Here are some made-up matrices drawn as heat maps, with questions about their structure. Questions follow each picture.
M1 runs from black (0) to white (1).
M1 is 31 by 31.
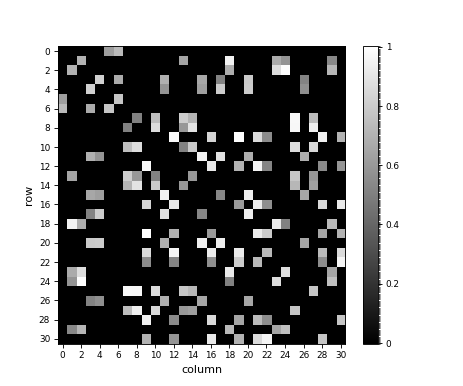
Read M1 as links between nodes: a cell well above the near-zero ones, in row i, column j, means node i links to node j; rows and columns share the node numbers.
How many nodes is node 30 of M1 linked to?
7
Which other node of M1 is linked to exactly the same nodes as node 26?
node 17
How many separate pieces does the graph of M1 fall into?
3
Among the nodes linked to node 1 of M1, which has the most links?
node 13
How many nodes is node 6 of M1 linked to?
3
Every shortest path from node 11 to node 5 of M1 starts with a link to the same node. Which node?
node 3
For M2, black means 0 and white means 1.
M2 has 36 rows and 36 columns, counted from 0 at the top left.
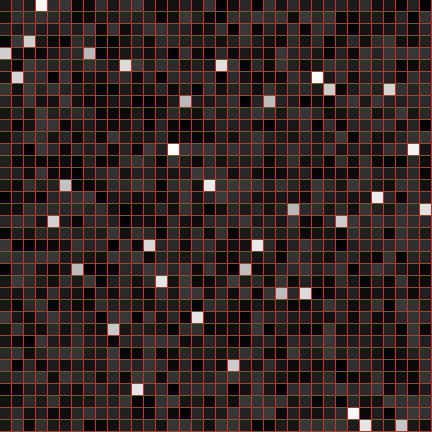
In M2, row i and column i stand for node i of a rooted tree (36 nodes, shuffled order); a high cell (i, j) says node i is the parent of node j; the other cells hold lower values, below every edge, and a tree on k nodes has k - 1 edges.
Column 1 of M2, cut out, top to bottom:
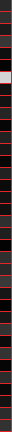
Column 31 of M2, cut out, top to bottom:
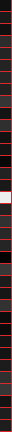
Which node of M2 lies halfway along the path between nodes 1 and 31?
26
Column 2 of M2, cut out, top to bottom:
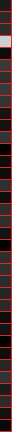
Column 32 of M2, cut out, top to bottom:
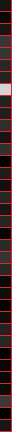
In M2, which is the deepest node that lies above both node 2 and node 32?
4
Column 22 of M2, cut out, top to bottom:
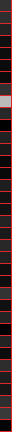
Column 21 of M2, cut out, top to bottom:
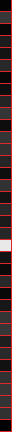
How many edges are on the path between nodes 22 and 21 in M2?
2
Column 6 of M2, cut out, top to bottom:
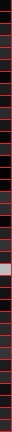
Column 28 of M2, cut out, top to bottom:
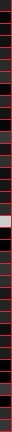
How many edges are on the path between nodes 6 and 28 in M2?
6
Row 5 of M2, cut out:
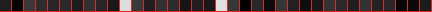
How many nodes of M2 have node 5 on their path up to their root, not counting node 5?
12
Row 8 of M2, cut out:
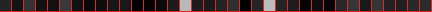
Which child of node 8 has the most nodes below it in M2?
15
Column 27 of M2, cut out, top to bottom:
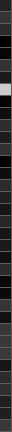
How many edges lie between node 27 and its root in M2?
6
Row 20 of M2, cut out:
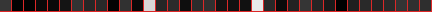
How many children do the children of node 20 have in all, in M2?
2
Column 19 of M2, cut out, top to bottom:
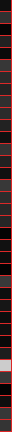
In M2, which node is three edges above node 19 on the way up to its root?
17
